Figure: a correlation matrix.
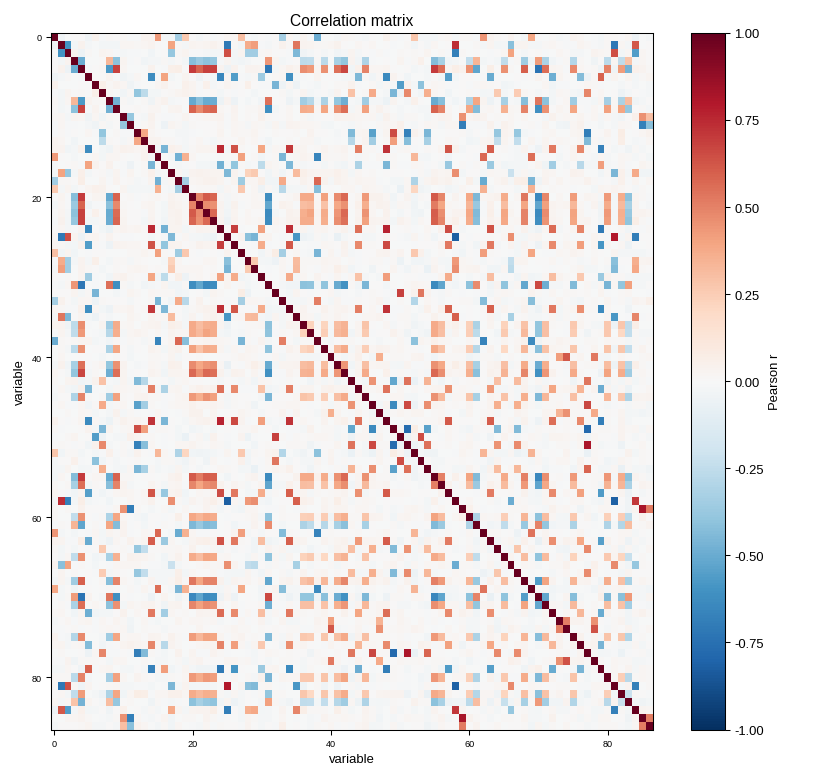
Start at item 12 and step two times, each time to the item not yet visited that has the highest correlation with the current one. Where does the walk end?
13
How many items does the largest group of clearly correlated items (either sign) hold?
27
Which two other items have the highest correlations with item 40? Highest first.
74, 78
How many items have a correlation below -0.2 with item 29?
4
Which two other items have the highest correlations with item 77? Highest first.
51, 46
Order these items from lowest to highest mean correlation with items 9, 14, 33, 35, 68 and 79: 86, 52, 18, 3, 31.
31, 3, 52, 86, 18
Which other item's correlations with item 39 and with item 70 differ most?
4
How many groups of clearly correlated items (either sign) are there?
8
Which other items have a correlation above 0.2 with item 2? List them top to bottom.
25, 66, 81
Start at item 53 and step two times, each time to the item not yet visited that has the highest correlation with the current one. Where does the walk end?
32
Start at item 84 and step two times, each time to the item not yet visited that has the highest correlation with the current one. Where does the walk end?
1
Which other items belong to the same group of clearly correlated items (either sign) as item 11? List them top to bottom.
10, 59, 85, 86
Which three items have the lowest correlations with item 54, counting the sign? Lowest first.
49, 12, 13
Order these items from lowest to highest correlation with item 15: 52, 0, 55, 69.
55, 52, 0, 69
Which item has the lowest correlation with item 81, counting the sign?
58
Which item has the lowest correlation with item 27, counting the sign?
38
